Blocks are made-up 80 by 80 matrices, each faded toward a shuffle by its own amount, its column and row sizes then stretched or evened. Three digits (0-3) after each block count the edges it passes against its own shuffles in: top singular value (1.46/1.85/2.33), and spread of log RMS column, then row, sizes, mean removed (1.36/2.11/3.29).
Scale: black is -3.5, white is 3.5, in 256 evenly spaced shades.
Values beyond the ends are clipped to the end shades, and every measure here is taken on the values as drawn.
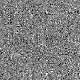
1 1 1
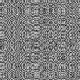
3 2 0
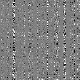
1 3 1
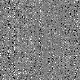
1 2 0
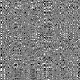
3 2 1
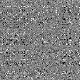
2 1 2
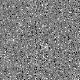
1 2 0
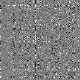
1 3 2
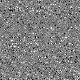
0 0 2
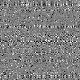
3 0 2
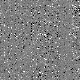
0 2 1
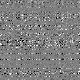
1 1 3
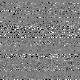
0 0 3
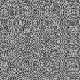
3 0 1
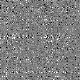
0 2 2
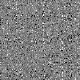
1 2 1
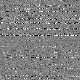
1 0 3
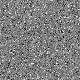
0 0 0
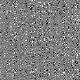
1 2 1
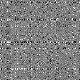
3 2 2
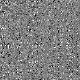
0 2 1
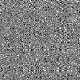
3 1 1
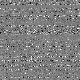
1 0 3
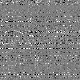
2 1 3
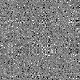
2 1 1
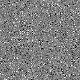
1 1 1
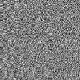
2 0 1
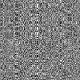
3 2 0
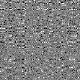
3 1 2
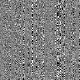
1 3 0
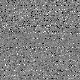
0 0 2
